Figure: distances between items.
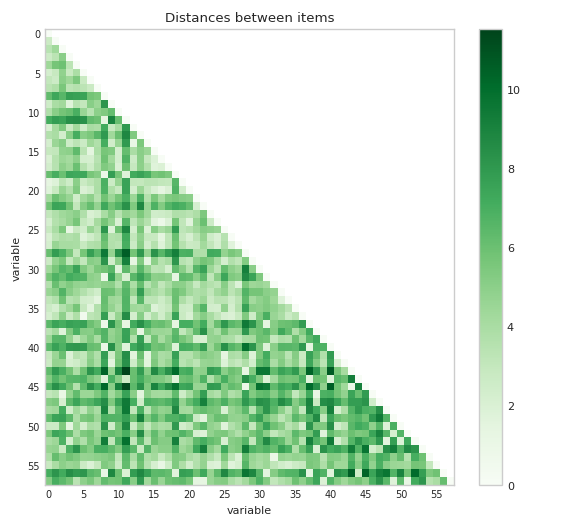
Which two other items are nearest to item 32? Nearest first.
54, 27
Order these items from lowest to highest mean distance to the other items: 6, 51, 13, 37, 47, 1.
6, 1, 51, 13, 37, 47
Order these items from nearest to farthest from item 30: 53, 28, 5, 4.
5, 53, 4, 28
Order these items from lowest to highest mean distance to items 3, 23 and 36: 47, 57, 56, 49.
57, 49, 47, 56
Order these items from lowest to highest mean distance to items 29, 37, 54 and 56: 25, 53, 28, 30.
30, 25, 53, 28
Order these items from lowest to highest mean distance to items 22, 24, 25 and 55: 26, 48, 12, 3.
26, 12, 3, 48
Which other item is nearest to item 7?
34
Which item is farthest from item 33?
47
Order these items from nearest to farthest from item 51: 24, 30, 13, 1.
24, 30, 1, 13
